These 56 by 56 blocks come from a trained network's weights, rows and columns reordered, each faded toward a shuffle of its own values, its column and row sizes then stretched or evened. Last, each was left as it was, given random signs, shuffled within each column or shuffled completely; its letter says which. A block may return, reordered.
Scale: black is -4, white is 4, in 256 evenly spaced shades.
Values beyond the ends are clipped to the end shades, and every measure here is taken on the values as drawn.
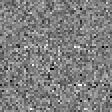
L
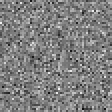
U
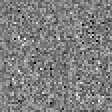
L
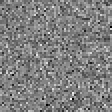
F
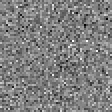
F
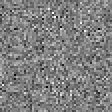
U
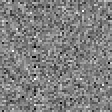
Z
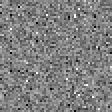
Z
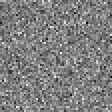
F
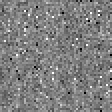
Z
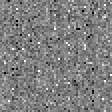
Z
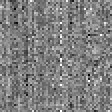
U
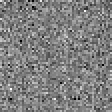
U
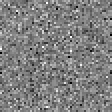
Z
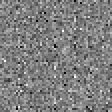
L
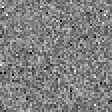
F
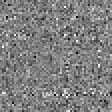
L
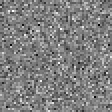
F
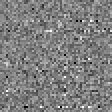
L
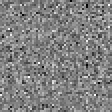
L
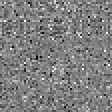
U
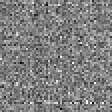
U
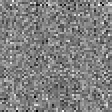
U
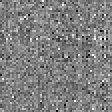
U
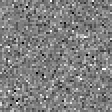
F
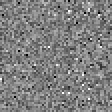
Z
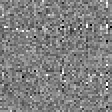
L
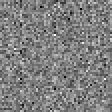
Z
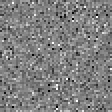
Z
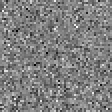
F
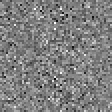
Z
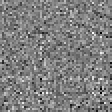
L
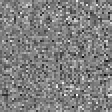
L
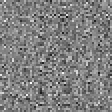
U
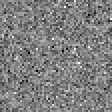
F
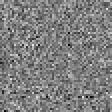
L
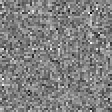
L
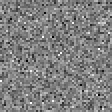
F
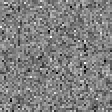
Z
